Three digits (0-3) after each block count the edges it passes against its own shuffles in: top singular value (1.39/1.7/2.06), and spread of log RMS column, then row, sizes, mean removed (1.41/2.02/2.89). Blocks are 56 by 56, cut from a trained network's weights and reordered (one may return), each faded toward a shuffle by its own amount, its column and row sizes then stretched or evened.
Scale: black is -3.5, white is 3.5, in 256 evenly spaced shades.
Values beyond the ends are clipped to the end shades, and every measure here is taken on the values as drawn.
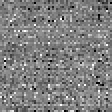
1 1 2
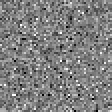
0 1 1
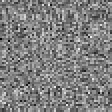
2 0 1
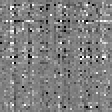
2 2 2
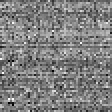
2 1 0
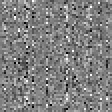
0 3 0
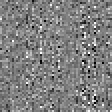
0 3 0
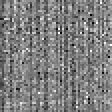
3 0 1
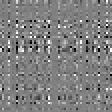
3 3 3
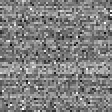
2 0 0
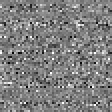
0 0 3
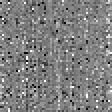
0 2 1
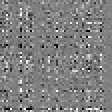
1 3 3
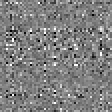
2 2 2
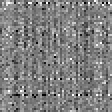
3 0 2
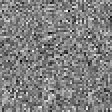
2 0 1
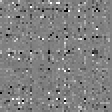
0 2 2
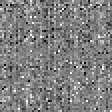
1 0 1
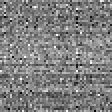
2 1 0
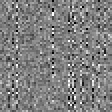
3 3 0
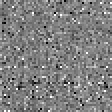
0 0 2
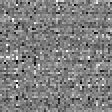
1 1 1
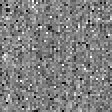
0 0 0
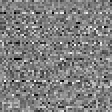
2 0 3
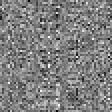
2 2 0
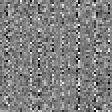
3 3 0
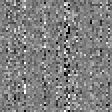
0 3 0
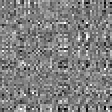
3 2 2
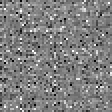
0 1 0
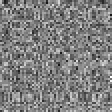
3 1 0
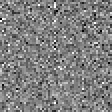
0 1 0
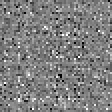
0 1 1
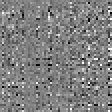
0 3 2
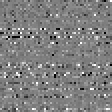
0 0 3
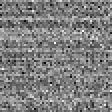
2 0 0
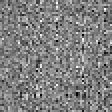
1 2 0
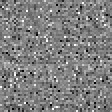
0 0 0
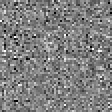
1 2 1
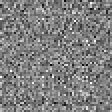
2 1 1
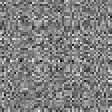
3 1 2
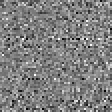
1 0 2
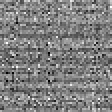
2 1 1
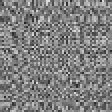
3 1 1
